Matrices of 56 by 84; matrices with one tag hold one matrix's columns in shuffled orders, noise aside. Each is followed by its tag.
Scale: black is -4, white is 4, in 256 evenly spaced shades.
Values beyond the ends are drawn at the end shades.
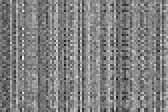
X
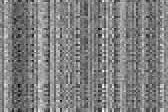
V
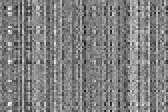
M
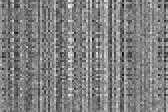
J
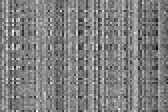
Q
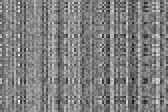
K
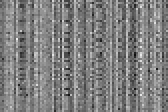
J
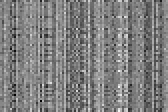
V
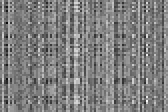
K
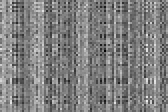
K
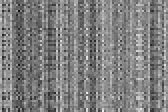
X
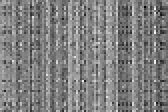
M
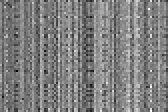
V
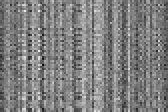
X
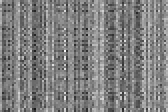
X
